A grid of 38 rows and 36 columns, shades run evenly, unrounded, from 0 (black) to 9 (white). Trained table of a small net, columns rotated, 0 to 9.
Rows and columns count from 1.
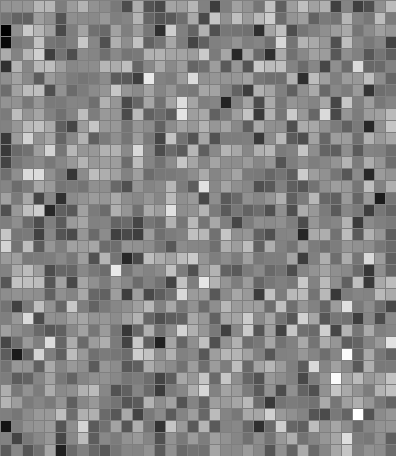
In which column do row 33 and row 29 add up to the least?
15
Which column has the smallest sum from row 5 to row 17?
1
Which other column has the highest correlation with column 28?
13
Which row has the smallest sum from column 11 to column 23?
19
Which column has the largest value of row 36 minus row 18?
5
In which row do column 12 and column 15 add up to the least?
29
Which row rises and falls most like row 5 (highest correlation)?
18
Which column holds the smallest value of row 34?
25
